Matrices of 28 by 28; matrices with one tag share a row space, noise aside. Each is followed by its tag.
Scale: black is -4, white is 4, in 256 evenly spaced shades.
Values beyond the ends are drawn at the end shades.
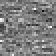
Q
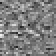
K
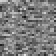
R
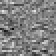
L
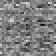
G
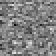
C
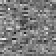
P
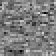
L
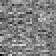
C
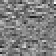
R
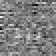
Q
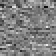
P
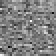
C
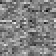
P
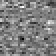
K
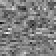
R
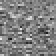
C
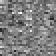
C
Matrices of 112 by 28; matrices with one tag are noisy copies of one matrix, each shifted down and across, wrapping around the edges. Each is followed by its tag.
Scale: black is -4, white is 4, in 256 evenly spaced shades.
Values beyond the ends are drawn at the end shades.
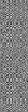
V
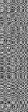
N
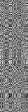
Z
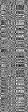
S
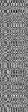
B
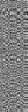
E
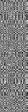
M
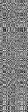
Z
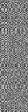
V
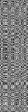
N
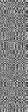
M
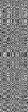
Z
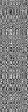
M
